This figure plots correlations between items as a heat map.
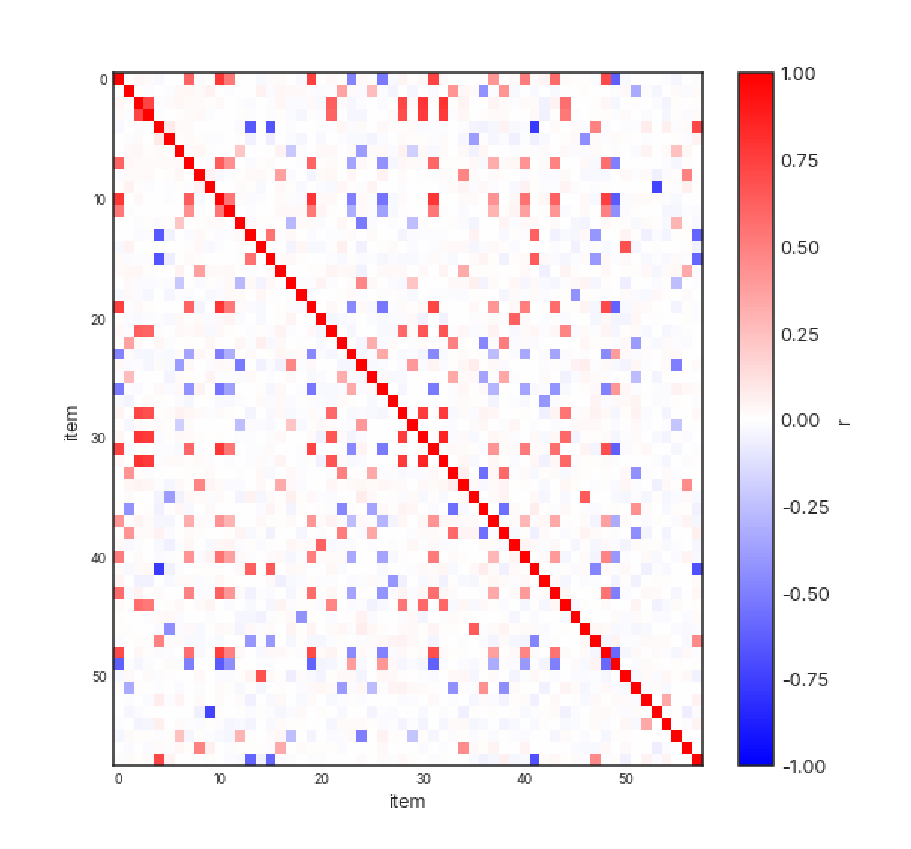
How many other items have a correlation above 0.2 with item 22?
4
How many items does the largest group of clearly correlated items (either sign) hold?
13
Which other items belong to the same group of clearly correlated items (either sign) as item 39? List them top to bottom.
20
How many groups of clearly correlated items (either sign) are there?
13
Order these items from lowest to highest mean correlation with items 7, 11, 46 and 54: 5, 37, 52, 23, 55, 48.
23, 5, 55, 52, 37, 48
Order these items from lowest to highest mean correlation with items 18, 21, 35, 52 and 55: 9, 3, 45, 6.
45, 9, 6, 3
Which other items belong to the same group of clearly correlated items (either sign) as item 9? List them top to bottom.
53
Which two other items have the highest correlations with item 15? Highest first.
41, 13
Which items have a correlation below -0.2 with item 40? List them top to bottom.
23, 26, 49
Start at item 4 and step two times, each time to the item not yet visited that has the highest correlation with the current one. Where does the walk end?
47
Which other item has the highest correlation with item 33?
38
